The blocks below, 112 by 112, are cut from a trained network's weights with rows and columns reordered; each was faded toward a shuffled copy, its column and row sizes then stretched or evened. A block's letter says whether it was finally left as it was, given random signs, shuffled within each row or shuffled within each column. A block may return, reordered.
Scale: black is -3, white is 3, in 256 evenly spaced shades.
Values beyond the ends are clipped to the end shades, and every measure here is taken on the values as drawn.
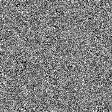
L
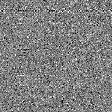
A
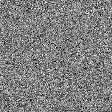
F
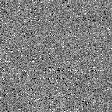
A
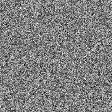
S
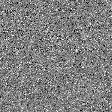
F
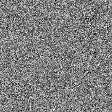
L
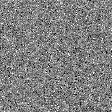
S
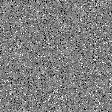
S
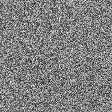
S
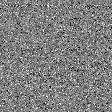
F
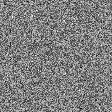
L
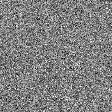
L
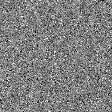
L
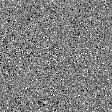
A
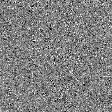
L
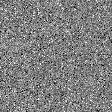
S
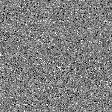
F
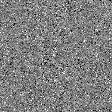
S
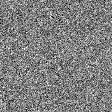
S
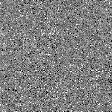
A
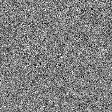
L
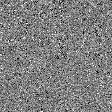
S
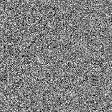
A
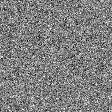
F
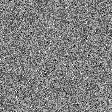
S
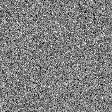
S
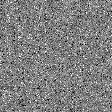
S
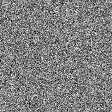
S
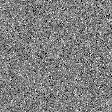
S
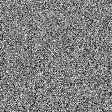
F
